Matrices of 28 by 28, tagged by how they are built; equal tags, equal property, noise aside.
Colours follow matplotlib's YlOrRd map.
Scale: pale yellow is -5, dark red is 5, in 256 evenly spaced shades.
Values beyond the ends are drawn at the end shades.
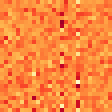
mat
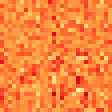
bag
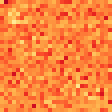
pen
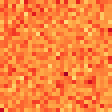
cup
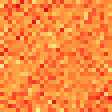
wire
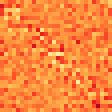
pen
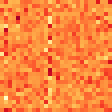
mat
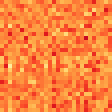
bag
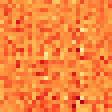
bag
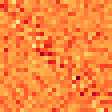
pen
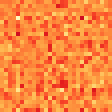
bag
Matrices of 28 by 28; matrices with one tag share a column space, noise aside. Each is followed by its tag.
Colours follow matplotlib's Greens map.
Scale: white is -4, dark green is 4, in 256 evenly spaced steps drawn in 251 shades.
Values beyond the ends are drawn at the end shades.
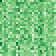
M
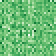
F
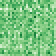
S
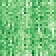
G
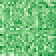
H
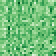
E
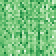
S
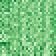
M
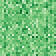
H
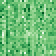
S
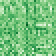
E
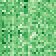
F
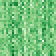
G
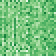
M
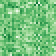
H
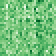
S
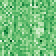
G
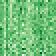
E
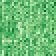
G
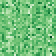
H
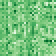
G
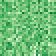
M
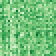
S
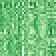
G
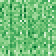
S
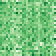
M
